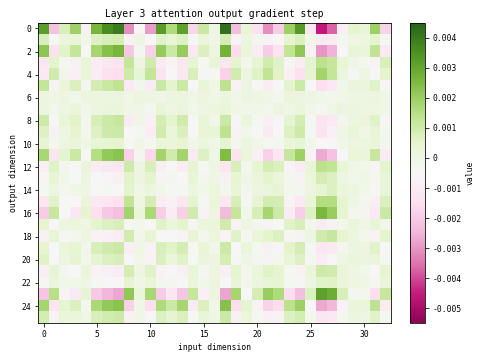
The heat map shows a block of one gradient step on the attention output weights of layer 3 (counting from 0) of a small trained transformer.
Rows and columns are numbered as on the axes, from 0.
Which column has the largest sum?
17
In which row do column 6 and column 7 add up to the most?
0
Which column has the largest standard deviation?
26
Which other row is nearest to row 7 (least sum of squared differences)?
6
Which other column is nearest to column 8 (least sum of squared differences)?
21
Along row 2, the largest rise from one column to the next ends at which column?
11
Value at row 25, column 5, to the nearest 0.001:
0.001
